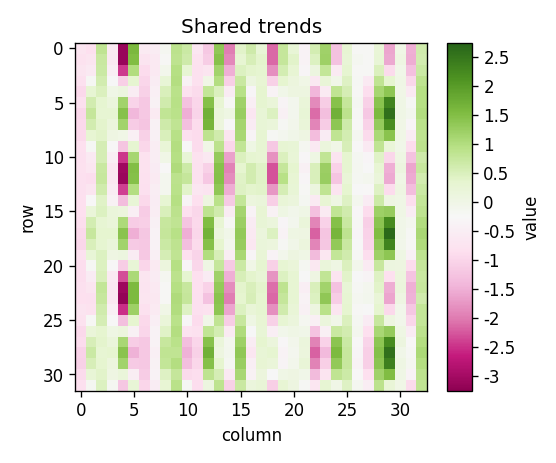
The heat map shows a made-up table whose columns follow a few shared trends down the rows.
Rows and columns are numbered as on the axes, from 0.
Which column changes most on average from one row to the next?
4
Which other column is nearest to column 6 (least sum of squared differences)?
11
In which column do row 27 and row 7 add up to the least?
22
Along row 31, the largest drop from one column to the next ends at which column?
14
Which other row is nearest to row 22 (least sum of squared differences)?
1
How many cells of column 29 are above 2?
9
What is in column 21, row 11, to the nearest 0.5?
-0.5
